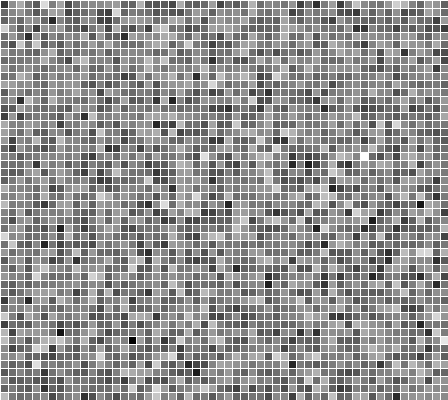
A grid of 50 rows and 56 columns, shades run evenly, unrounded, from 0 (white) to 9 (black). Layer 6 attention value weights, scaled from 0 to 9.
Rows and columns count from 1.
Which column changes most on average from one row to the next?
27
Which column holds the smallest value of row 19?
35
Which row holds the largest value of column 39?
21
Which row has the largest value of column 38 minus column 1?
42
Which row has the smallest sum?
25
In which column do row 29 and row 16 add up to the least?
30
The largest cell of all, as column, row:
17, 43
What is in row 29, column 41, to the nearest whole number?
2
